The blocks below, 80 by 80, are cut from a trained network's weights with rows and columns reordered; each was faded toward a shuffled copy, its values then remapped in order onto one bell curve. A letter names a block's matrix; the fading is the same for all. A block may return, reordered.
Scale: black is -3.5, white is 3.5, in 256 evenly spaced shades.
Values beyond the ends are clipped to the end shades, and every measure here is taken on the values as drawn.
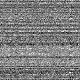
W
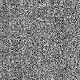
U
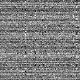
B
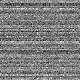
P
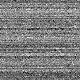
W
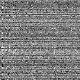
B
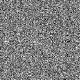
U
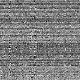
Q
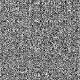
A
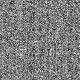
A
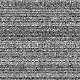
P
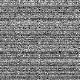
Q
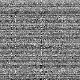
B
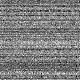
W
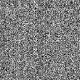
U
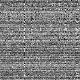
B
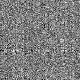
A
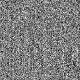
U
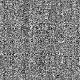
A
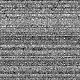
W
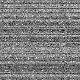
Q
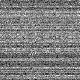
W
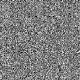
U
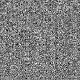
U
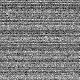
W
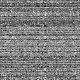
Q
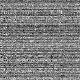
Q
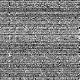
B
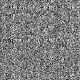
A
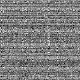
B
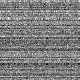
P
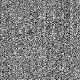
A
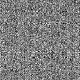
A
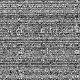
B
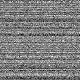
P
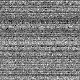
W
